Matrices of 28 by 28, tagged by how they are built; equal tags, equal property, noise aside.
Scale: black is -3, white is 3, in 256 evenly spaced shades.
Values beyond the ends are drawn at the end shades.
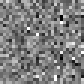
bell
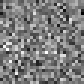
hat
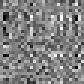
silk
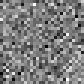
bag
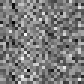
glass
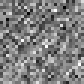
bag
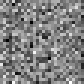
glass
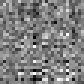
silk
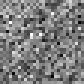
bag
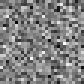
glass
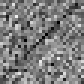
bag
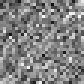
bag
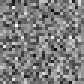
glass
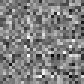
silk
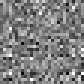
silk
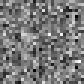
glass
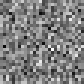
glass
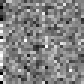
bell
